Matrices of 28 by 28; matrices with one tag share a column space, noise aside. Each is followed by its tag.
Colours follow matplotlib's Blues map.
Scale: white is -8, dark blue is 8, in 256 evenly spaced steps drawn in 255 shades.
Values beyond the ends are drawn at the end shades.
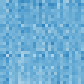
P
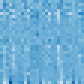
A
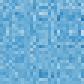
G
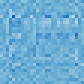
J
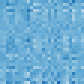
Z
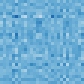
J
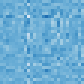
J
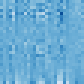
A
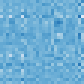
J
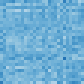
Z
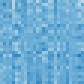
P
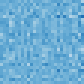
J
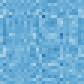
J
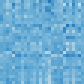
P
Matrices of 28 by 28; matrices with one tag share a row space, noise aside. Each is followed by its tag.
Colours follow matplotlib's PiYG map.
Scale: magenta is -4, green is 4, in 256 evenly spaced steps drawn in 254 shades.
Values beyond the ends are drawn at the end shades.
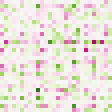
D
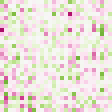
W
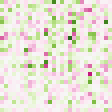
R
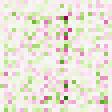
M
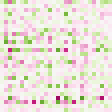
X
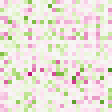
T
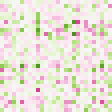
D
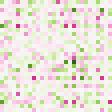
T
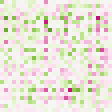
M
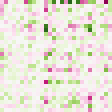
R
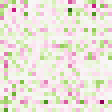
W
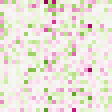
R
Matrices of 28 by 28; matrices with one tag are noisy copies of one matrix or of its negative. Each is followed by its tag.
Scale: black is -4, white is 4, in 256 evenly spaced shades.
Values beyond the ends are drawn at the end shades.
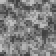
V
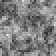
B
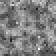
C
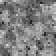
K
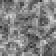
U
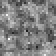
C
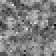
V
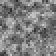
V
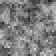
K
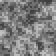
K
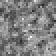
U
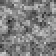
V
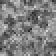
V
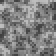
K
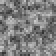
V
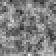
C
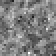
U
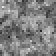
B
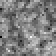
U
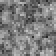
K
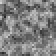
V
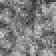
K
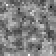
C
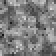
C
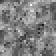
K
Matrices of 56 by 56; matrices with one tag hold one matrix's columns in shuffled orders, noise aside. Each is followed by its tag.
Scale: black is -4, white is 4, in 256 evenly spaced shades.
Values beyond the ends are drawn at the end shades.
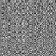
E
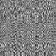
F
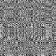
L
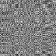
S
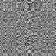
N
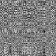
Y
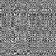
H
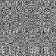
Y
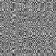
N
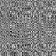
F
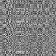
S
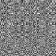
E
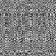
H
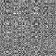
E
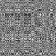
H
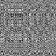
H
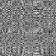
Y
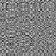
N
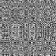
L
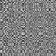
N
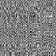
F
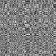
S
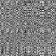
Y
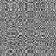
N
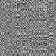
N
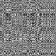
H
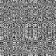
L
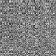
E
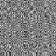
F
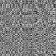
S
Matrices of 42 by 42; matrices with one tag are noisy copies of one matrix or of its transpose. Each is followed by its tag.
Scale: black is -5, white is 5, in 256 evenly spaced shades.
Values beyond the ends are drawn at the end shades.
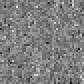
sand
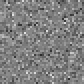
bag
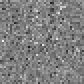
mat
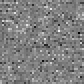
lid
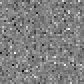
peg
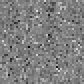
mat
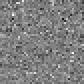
bag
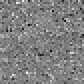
bag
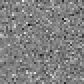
bag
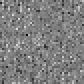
lid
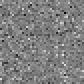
peg
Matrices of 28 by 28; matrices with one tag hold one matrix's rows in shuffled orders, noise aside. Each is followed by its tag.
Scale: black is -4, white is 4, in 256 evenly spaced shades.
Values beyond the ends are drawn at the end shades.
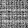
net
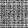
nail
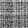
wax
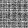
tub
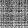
wax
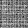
net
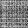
net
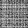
net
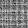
tub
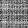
net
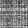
wax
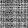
wax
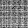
tub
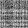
wax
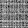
net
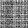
wax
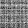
nail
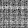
tub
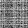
wax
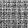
tub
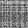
tub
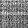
net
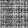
wax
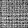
net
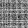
tub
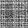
wax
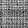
net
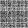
nail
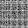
tub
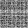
nail
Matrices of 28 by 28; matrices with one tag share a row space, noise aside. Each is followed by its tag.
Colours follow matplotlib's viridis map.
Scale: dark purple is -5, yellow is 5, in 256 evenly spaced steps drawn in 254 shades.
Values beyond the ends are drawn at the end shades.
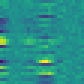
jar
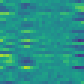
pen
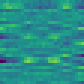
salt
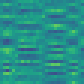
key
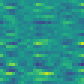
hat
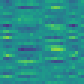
key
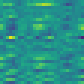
hat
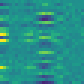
jar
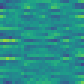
salt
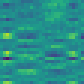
key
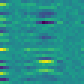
jar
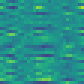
hat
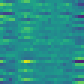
pen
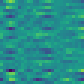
hat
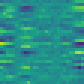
pen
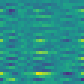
hat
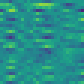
hat
